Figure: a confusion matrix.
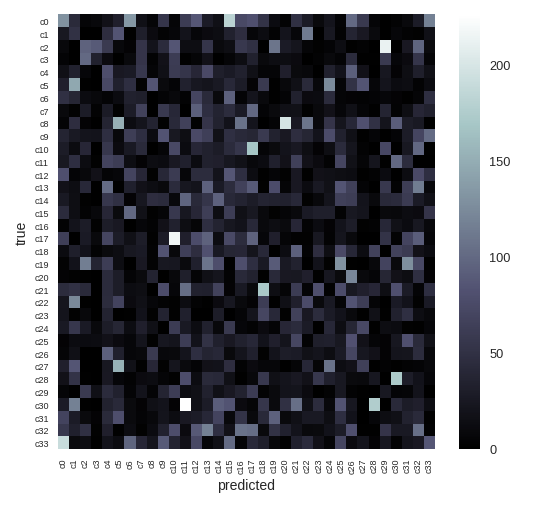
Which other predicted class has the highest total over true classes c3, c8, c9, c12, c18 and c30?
c11
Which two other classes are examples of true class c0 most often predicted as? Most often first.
c15, c6
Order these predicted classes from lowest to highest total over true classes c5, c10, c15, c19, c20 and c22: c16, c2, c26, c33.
c33, c2, c16, c26
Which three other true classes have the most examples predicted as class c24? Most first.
c5, c27, c9
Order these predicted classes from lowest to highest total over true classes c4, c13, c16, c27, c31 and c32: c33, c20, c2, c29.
c33, c20, c2, c29
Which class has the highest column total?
c13
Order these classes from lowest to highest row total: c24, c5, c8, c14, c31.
c24, c31, c5, c14, c8
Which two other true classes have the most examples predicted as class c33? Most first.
c0, c9
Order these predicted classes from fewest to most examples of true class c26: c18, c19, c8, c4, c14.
c18, c19, c14, c8, c4
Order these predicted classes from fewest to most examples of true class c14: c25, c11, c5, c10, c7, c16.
c10, c7, c16, c5, c25, c11
